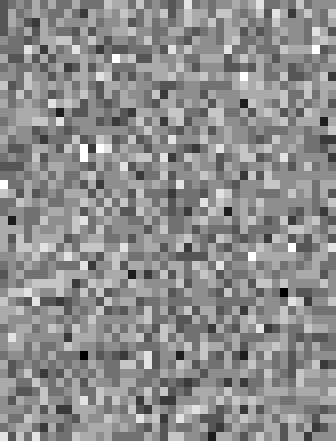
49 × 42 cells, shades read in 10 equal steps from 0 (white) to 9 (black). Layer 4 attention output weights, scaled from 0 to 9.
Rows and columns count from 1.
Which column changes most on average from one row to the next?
31
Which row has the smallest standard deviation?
15
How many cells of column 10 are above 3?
30
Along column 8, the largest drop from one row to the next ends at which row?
14
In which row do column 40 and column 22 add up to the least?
6
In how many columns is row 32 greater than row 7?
12
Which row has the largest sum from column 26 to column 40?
33
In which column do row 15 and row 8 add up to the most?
9
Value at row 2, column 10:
5
